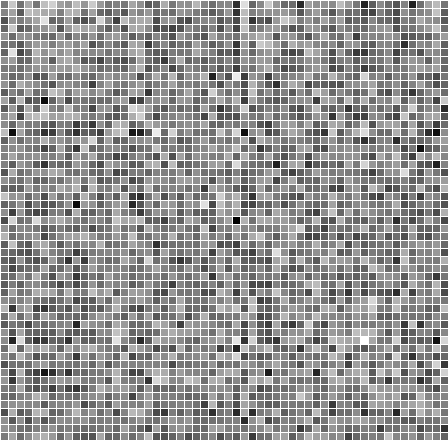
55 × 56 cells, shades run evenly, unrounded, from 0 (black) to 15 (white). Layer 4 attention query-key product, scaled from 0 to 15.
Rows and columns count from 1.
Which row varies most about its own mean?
17
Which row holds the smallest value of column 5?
43
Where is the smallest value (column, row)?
30, 28
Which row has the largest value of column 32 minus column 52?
12
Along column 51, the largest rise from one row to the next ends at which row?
22
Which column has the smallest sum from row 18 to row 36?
32
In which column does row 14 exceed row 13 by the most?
6
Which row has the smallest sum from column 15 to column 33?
52
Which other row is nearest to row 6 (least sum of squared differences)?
9
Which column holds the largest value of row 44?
2
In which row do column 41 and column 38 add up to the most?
33
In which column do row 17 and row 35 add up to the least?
55
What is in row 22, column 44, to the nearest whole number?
7
